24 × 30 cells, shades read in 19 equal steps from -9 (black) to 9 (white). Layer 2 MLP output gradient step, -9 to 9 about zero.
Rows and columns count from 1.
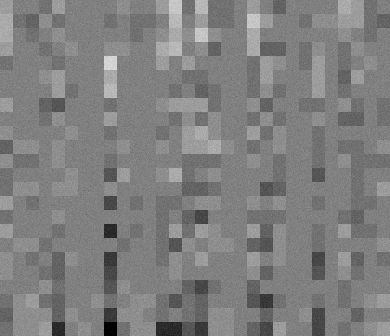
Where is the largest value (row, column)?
5, 9
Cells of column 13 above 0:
7
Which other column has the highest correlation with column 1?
20
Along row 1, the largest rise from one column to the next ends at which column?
16
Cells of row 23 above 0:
9
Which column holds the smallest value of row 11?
1
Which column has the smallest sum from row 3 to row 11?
27
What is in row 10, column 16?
3
